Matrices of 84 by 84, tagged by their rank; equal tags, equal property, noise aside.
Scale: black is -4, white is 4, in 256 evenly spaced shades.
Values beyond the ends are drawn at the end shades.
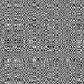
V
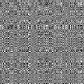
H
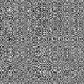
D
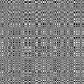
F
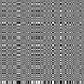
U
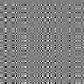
U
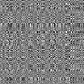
H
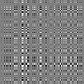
U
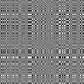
U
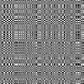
U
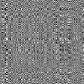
H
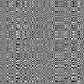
F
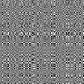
F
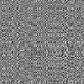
H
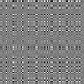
U
